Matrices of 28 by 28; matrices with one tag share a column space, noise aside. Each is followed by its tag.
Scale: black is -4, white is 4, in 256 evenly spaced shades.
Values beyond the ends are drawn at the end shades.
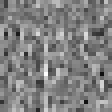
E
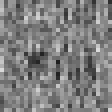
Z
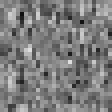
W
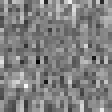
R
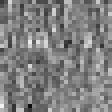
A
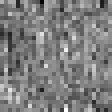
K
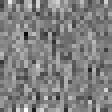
K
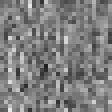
E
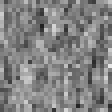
A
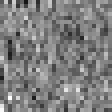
K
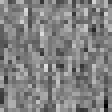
A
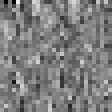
R
